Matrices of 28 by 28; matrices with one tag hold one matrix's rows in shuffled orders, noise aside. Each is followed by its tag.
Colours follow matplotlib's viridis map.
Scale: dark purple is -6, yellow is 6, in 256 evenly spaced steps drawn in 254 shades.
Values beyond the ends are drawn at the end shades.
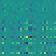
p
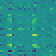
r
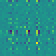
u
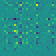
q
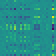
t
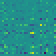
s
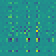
u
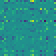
s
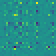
q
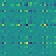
p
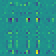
u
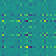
p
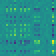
t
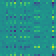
t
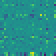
s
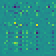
q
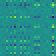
t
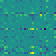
s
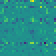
s
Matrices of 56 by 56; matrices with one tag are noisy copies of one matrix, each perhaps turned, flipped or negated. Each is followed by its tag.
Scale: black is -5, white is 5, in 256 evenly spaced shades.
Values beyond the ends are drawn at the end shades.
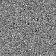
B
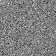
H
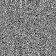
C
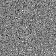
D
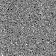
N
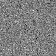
D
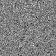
D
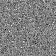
B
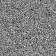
B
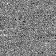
C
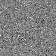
B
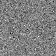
D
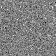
D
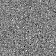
B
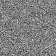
N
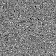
D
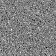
N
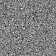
B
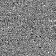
C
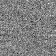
C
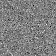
B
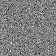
N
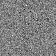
B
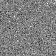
H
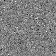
B
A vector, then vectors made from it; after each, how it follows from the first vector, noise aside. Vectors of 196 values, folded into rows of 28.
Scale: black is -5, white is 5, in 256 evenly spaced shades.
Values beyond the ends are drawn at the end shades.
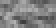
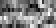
reversed, scaled up.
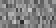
sign-scrambled.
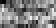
wrapped around, scaled up.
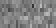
reversed, partly zeroed.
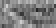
wrapped around.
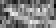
wrapped around, negated, scaled up.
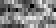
reversed, scaled up.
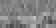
reversed, partly zeroed.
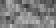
wrapped around.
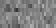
reversed, partly zeroed.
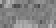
wrapped around, partly zeroed.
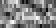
wrapped around, scaled up.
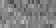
wrapped around, partly zeroed.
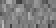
wrapped around, partly zeroed.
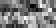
reversed, scaled up.
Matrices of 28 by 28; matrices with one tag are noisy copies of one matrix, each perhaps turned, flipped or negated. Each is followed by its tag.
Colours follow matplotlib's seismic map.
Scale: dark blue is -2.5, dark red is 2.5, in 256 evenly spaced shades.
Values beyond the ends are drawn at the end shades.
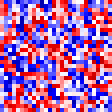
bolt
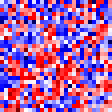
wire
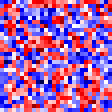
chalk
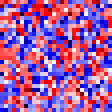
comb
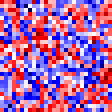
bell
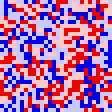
bell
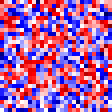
comb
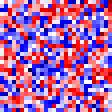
comb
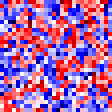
bolt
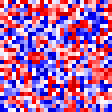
comb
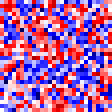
bell
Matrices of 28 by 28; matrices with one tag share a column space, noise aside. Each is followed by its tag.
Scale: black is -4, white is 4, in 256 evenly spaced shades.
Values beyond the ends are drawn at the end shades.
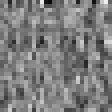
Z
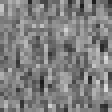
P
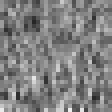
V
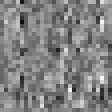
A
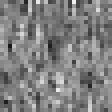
P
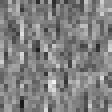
P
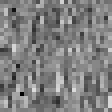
A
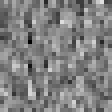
Z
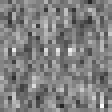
A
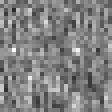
A
